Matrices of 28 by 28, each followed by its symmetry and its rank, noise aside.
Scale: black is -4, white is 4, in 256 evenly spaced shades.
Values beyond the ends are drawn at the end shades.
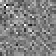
symmetric, rank four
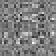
no symmetry, rank three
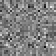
no symmetry, rank four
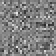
no symmetry, rank five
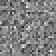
symmetric, rank four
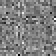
antisymmetric, rank four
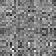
no symmetry, rank four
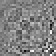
symmetric, rank four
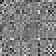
symmetric, rank four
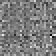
no symmetry, rank five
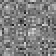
symmetric, rank five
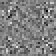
no symmetry, rank four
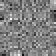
no symmetry, rank three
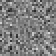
symmetric, rank five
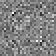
symmetric, rank five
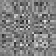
symmetric, rank three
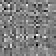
antisymmetric, rank four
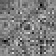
symmetric, rank five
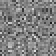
antisymmetric, rank four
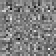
no symmetry, rank four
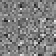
symmetric, rank five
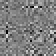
symmetric, rank three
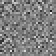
no symmetry, rank four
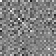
symmetric, rank three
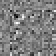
symmetric, rank five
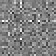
symmetric, rank three
